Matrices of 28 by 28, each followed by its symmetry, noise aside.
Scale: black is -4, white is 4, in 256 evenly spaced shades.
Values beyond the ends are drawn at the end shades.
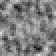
same after a half turn.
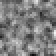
antisymmetric.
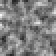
antisymmetric.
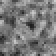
symmetric across the other diagonal.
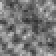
symmetric across the other diagonal.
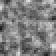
antisymmetric.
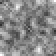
same after a half turn.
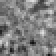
antisymmetric.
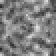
mirrored top to bottom.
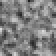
antisymmetric.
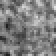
antisymmetric.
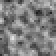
antisymmetric.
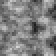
mirrored top to bottom.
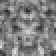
mirrored left to right.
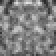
mirrored left to right.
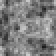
mirrored top to bottom.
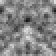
mirrored left to right.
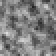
antisymmetric.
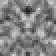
mirrored left to right.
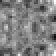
mirrored top to bottom.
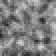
antisymmetric.
